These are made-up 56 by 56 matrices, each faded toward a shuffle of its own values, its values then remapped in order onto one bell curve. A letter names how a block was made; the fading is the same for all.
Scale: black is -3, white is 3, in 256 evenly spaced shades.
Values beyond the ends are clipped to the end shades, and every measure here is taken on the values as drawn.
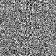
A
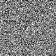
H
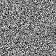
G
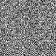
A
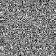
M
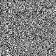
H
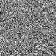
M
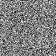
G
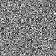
M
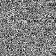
H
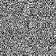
M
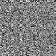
A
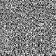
A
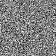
H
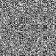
A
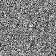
G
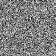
G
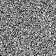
G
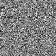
H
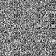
A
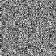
A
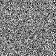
H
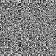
A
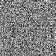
H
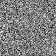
G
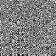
A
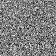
G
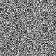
A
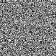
H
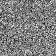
G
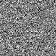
H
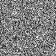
H
